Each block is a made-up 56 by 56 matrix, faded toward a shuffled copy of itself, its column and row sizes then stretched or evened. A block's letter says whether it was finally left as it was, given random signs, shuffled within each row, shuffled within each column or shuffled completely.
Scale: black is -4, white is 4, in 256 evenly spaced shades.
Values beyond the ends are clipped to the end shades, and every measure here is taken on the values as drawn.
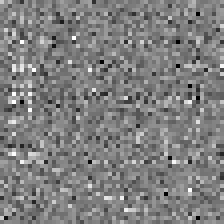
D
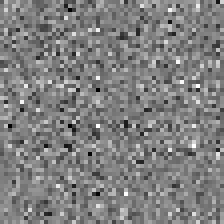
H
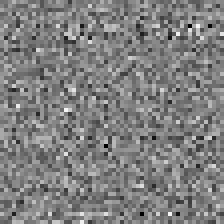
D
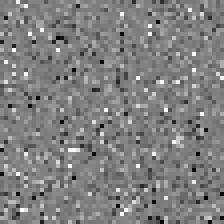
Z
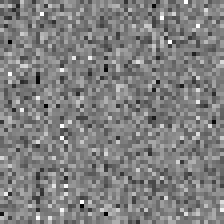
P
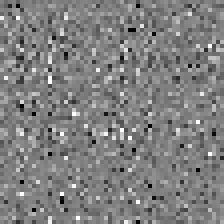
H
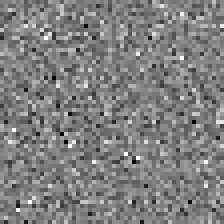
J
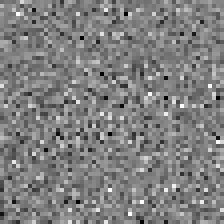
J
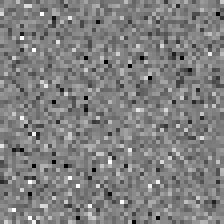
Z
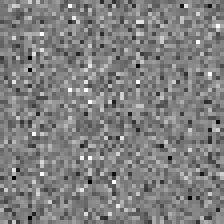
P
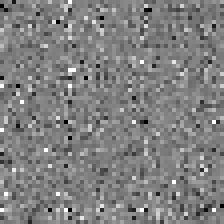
D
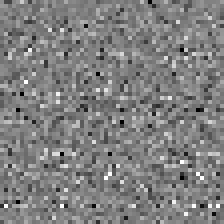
J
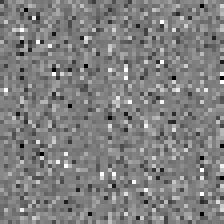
P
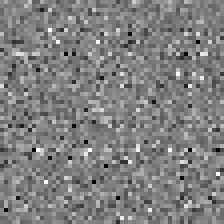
J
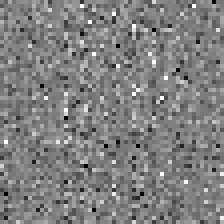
P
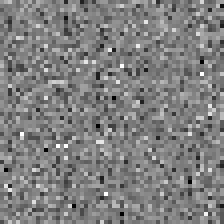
P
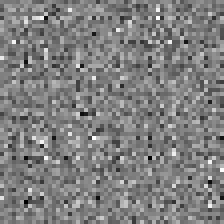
H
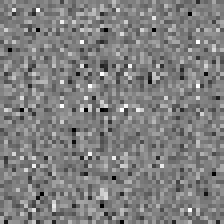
H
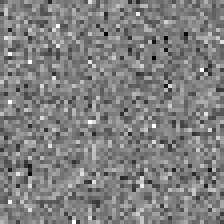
P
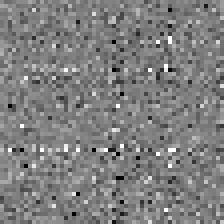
D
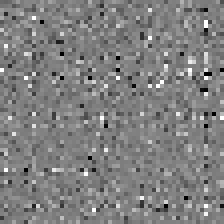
H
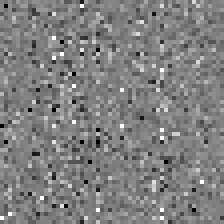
P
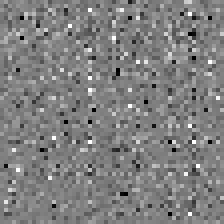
D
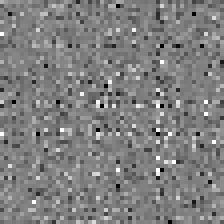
D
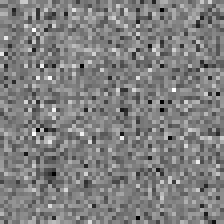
H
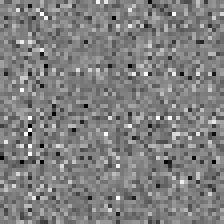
H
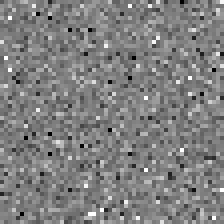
Z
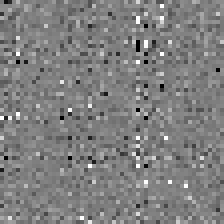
D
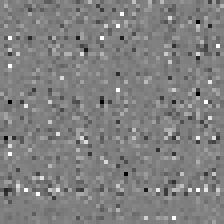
D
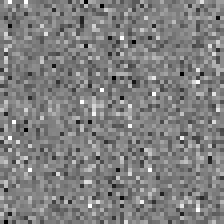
P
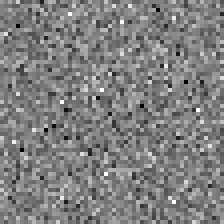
Z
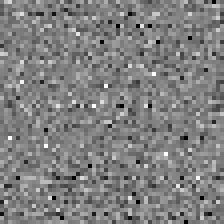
J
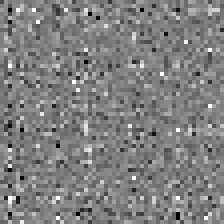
H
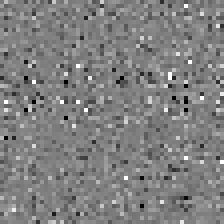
H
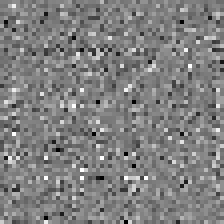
D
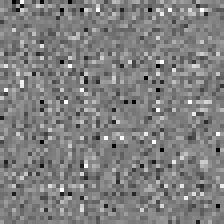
H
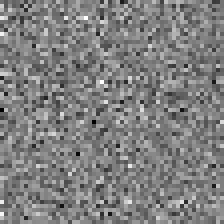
D
